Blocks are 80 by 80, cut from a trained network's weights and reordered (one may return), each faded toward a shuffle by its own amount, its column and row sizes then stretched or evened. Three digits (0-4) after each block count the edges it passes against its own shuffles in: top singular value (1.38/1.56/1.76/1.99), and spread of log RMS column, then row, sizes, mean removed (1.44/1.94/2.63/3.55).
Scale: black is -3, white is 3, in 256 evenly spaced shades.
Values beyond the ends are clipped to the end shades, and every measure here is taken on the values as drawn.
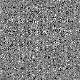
0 1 2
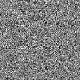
3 1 1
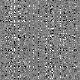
1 4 3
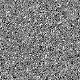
0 2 0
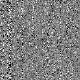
0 3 0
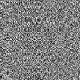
4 1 1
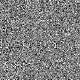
0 1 2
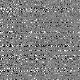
0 2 4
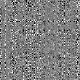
1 4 2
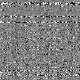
1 0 4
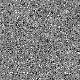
1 1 2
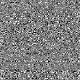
2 1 3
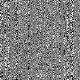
0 4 0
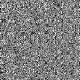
2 2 1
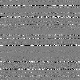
4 0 4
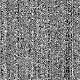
3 2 1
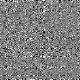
2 2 3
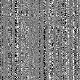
4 4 1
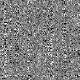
2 3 2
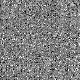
0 0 2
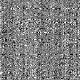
2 0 3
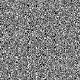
2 2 0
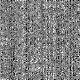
3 2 2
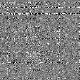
3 2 3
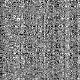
3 0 3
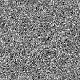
2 0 0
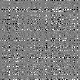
1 3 4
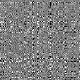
4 3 3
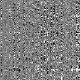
3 4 2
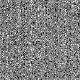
0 2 0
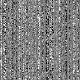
4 4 1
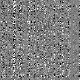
0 4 2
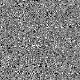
1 1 2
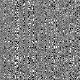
0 4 2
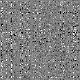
0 3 2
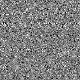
1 0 2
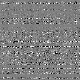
1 1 4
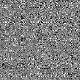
1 2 3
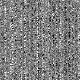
2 3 0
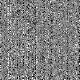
2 3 1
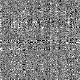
2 1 3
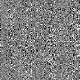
1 3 1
